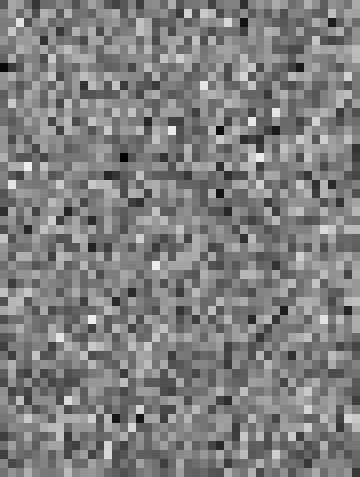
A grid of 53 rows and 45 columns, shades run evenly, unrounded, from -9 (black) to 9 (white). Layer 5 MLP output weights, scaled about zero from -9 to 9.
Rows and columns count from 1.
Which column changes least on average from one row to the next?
26
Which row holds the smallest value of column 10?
50
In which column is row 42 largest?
18
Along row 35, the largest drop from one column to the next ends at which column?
36
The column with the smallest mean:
16
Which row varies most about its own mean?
47
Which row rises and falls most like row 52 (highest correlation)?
20
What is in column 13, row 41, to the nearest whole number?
1
